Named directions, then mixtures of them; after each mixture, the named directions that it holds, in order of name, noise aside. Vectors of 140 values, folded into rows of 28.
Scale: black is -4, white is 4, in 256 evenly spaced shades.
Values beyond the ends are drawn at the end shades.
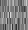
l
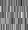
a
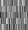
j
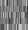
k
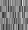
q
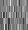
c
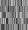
j, q.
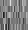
c, q.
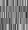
a, k.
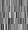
a, c, k.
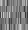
j, k.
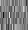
c, l, q.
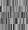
a, l, q.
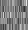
k, l.
